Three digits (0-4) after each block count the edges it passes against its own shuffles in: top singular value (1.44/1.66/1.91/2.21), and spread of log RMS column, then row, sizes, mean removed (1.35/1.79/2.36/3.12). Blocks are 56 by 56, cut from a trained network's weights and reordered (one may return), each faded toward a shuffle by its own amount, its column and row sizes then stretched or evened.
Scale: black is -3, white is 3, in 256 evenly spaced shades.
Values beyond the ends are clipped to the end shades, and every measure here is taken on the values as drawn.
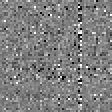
1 2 2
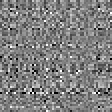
4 2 3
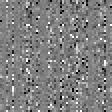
1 4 0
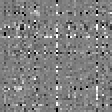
1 3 3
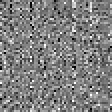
3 3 0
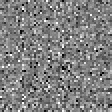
1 1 0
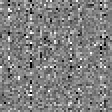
1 3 1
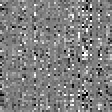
2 4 1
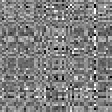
4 2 2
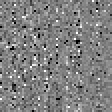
0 3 0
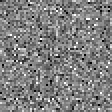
1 0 0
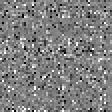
0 2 2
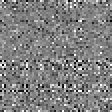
3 2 3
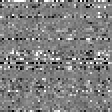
2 1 4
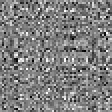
4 3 2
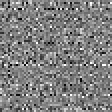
4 1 3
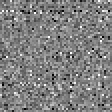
0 0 3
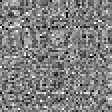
3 0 1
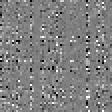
0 4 2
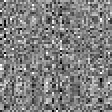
3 3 0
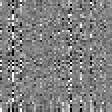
4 4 1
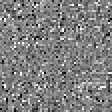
0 1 2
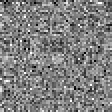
2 0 1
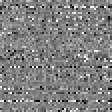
0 0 4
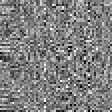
3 2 0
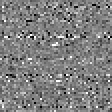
1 0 3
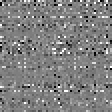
0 2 4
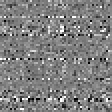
3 2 4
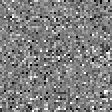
0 2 2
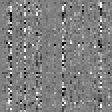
1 4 1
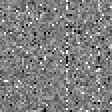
1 1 0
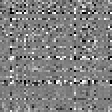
4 3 4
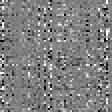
2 4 2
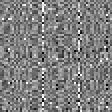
4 2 0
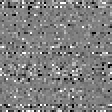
1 1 4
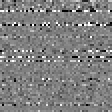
2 0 4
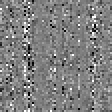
0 4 0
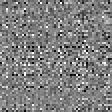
3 3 3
